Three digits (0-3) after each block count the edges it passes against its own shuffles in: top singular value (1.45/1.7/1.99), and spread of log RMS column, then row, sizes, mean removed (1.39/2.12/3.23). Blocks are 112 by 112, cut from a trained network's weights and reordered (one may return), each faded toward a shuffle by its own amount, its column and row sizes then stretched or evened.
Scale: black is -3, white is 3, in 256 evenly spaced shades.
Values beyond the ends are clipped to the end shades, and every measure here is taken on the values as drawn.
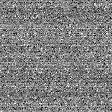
2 0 1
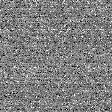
1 0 1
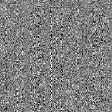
2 3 0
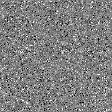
0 1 2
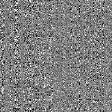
1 3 1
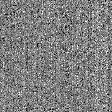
1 1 0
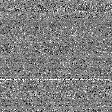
1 0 2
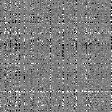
2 3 2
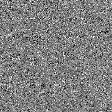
0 1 1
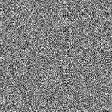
3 1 0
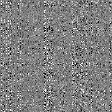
0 3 2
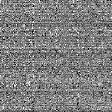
3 2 0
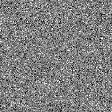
1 1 1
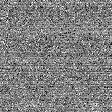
2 0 0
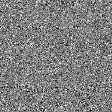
0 0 2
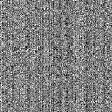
3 1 1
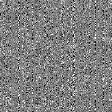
2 3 0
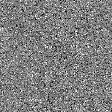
1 1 1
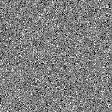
0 1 0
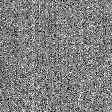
0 0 0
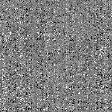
0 2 2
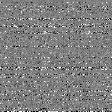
0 1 3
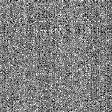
1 0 1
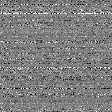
2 0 3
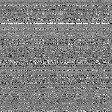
3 1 3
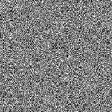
3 2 0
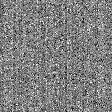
1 0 0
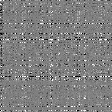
2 2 3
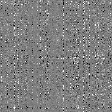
0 3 2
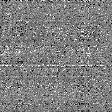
1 1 2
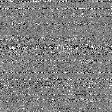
0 1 3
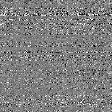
0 2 3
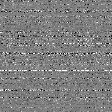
2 0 3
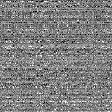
3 1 2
